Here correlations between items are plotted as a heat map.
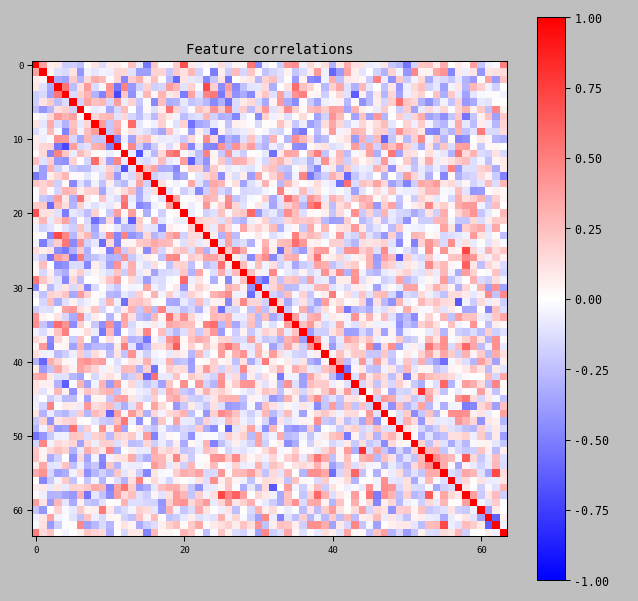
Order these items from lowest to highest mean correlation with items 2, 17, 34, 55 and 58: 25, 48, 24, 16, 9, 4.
4, 9, 48, 24, 16, 25
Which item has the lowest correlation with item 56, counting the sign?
1
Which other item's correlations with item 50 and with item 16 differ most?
42
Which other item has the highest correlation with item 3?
23
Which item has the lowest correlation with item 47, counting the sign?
10
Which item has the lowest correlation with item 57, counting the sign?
32
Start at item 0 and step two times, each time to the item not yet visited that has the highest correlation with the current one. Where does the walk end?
29
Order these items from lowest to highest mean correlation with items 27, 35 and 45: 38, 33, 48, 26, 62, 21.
33, 21, 62, 48, 26, 38
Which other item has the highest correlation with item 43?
55
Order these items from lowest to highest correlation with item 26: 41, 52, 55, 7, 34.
7, 52, 55, 41, 34
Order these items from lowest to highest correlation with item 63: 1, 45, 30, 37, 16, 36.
30, 45, 36, 37, 1, 16
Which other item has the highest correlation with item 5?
49
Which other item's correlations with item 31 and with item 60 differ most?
61
